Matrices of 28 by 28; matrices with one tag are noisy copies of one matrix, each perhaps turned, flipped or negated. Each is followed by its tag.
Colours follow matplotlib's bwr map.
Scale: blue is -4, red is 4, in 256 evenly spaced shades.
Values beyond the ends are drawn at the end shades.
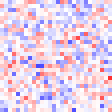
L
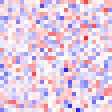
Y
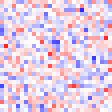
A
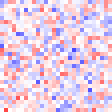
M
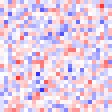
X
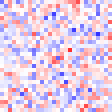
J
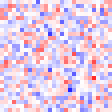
X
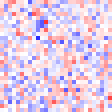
X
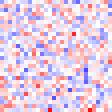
Y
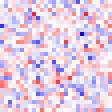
L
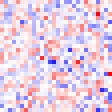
J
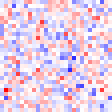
X
